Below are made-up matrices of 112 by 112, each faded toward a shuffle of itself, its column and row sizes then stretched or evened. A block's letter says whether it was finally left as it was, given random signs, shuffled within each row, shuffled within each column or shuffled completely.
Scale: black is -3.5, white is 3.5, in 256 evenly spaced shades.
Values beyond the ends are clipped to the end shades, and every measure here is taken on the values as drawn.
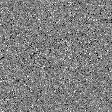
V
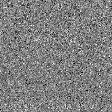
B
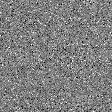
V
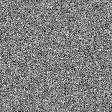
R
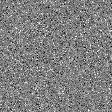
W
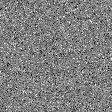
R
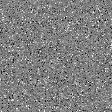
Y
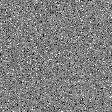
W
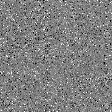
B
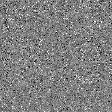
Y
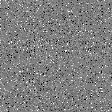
Y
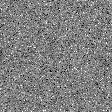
R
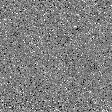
V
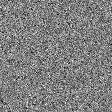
R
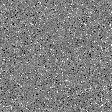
R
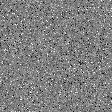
R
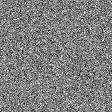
V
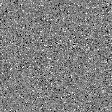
B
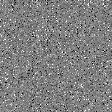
B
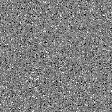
B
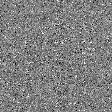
Y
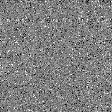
B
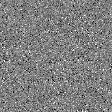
B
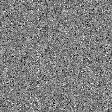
Y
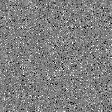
B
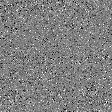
V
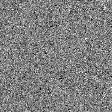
Y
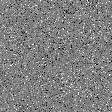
R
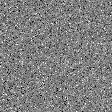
R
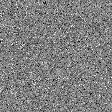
V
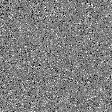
Y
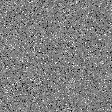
W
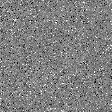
Y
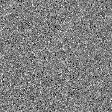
W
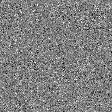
Y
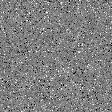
V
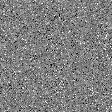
W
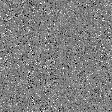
W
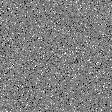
R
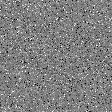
R
